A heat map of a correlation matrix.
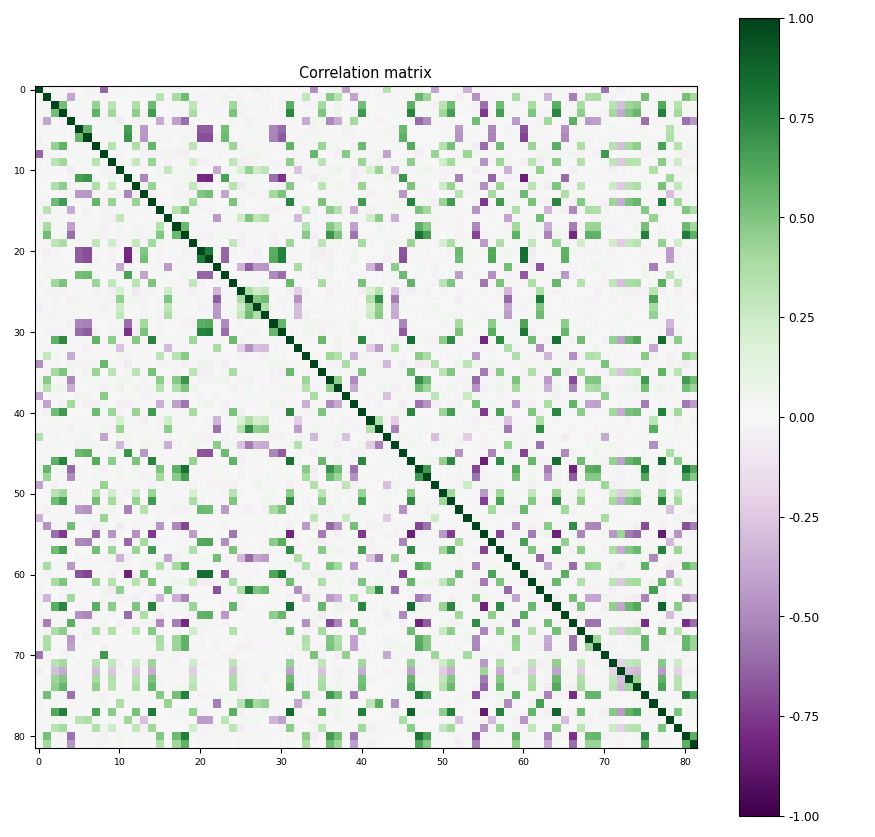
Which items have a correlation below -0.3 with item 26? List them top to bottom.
22, 32, 44, 58
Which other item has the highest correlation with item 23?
11
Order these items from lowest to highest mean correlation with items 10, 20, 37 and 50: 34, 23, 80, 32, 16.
23, 32, 34, 16, 80
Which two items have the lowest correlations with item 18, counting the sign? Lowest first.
66, 54
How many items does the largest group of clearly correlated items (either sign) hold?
25
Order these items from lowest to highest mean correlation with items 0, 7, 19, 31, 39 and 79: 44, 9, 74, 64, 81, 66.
81, 44, 66, 9, 74, 64
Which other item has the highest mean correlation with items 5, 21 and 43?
0
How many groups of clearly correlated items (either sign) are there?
5
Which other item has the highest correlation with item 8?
70
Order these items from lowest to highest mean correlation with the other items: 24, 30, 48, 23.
23, 30, 48, 24
